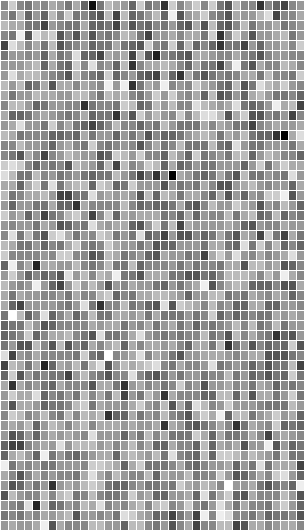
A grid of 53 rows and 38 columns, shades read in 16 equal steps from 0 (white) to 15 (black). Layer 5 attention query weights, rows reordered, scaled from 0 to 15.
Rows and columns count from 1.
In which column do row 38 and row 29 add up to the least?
17
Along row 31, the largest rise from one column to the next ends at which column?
22
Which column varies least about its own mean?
4
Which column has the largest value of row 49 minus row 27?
2
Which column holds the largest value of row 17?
15
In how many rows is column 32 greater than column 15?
24
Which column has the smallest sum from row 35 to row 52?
28
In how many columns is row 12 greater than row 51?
20
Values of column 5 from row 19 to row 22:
3 5 8 6
